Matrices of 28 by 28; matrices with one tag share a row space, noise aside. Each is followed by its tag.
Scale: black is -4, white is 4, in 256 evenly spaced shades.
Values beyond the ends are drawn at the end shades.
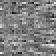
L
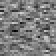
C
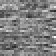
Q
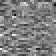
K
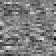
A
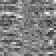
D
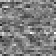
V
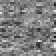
V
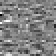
A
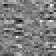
D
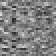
K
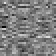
K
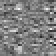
D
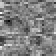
A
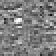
D
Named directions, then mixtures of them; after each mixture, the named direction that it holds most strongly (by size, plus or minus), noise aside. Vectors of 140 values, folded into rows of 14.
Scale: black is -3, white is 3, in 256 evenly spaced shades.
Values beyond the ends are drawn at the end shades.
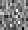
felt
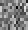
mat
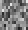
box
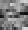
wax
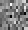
mat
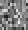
felt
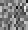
mat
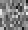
felt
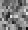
box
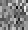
mat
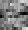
wax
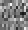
mat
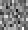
felt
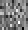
felt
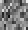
box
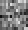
wax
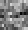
wax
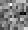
wax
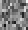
box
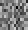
mat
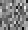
mat
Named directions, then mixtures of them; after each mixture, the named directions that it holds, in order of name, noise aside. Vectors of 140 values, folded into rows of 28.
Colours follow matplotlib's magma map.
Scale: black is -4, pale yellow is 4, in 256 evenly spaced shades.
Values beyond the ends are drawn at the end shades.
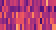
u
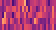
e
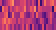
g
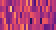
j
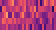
g.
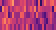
g.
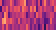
e, g.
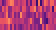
g, j.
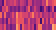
u.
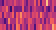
j, u.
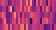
j.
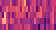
e, g.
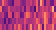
g.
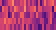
g.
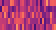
g, u.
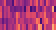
g, u.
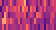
e, g.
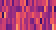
e, u.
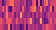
g, j.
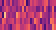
e, u.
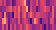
e, j.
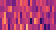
e, j.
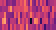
e, j.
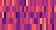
e, u.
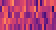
g.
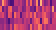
g, j.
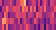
e, g.
